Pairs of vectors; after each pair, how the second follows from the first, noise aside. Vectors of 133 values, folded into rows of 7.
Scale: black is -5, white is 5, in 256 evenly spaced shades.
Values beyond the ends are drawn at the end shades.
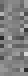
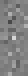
wrapped around, partly zeroed.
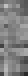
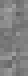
wrapped around, negated, shrunk.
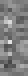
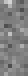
wrapped around, partly zeroed.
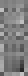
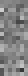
sign-scrambled.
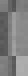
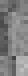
copied.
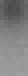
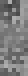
sign-scrambled.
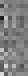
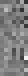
reversed, negated.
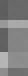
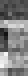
scaled up.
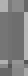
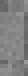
negated, shrunk.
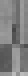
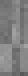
negated, shrunk.
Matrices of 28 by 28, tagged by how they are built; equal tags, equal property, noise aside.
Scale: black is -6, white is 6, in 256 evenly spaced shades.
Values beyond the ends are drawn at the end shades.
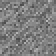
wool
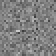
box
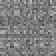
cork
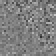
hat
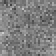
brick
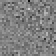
hat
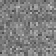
cork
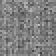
cork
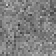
brick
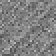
wool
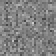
cork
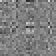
box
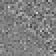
hat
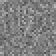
cork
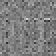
box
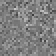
hat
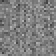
cork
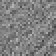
wool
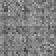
cork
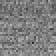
cork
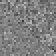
hat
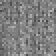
cork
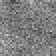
brick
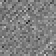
wool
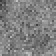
brick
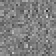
box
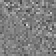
hat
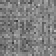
cork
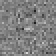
box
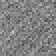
wool
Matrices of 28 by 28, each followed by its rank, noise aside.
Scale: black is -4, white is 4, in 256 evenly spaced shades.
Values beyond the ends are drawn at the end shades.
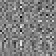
three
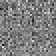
seven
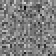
seven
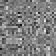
five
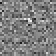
five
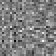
five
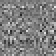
four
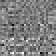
three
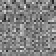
five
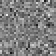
four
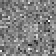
seven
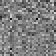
seven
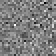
seven
